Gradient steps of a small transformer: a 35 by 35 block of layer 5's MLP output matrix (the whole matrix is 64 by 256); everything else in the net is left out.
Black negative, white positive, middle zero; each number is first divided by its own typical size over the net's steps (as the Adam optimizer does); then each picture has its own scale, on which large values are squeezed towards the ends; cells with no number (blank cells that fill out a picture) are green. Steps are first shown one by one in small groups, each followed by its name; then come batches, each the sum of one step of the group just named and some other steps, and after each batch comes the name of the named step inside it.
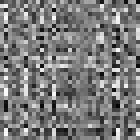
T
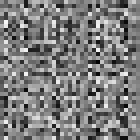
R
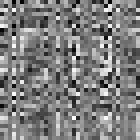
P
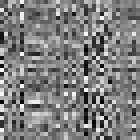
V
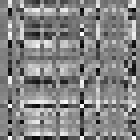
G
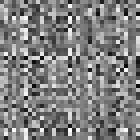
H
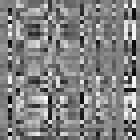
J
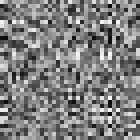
J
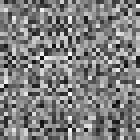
H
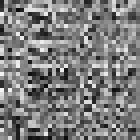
G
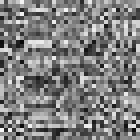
V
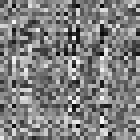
G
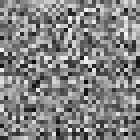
H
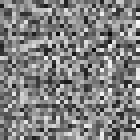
G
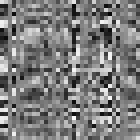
P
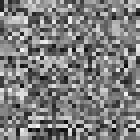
H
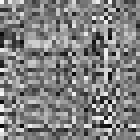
V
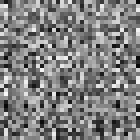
T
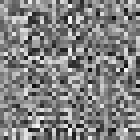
H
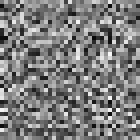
V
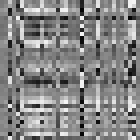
G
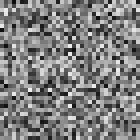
P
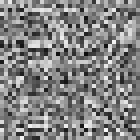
G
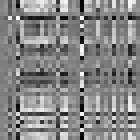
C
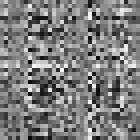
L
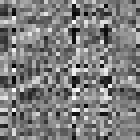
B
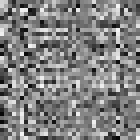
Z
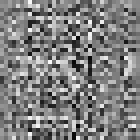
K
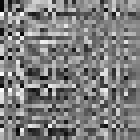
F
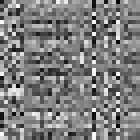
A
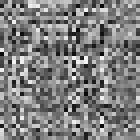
K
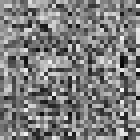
K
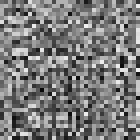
K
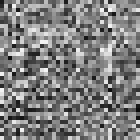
F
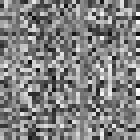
L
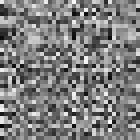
B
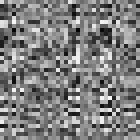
B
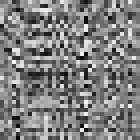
C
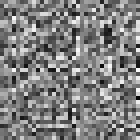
B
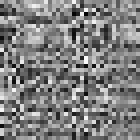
B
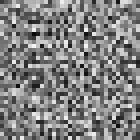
A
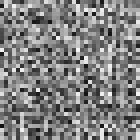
L
